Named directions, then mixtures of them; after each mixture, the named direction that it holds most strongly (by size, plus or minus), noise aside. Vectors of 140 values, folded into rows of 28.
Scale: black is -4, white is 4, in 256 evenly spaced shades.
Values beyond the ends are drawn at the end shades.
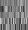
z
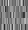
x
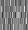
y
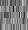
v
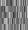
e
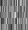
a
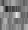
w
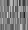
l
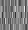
y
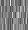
y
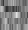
w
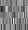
z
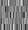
x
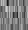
l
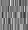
y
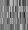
l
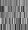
z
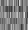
l
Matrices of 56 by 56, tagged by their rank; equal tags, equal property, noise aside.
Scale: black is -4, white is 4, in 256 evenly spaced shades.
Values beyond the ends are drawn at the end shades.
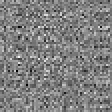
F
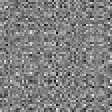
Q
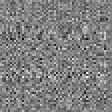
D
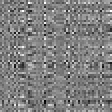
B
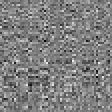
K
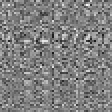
K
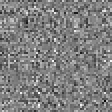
K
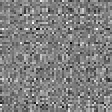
K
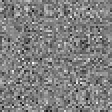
F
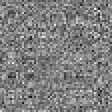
F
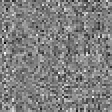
F
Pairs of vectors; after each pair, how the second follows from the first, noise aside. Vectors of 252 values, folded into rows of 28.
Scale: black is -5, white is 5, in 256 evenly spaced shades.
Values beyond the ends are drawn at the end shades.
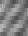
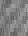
reversed, shrunk.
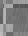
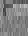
negated, partly zeroed.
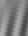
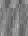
wrapped around, negated, shrunk.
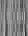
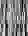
scaled up.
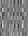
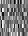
scaled up.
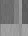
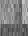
negated.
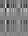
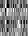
scaled up.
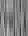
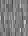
negated, partly zeroed.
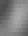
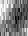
negated, scaled up.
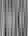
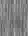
wrapped around, negated, shrunk.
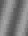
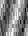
negated, scaled up.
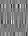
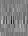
negated, partly zeroed.
